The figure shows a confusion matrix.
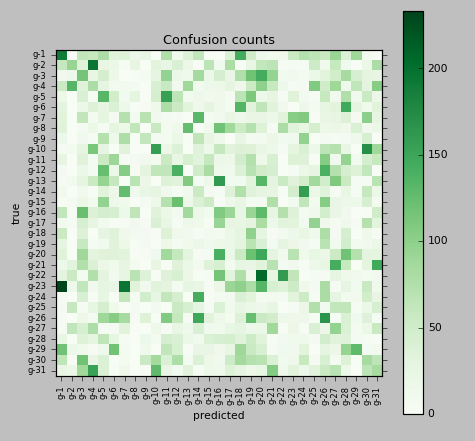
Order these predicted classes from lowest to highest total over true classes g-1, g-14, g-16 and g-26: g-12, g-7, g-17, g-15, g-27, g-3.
g-15, g-12, g-27, g-17, g-3, g-7
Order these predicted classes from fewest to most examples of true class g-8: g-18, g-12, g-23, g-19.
g-12, g-23, g-18, g-19
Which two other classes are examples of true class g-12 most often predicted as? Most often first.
g-26, g-5
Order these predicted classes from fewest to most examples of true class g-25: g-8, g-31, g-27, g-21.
g-8, g-21, g-31, g-27
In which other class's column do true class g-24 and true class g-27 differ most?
g-14
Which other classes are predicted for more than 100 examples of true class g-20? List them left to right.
g-16, g-19, g-28
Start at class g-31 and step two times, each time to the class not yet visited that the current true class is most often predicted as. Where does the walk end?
g-2
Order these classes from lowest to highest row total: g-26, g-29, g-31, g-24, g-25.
g-25, g-24, g-29, g-31, g-26
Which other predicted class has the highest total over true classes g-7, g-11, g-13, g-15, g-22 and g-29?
g-20
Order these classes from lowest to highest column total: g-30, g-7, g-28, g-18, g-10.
g-10, g-7, g-30, g-28, g-18
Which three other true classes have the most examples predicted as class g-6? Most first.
g-29, g-26, g-11
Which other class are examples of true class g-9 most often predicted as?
g-24
